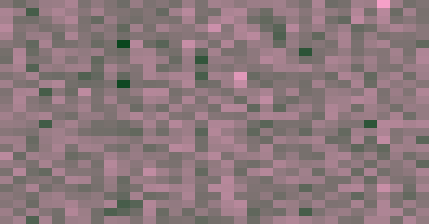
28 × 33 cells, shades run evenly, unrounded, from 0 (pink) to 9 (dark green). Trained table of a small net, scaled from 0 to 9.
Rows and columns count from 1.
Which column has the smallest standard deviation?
23
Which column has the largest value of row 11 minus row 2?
10
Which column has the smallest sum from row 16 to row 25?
18
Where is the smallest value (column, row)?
30, 1
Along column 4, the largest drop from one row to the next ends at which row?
17
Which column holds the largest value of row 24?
24
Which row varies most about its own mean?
6
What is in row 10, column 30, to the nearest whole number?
4
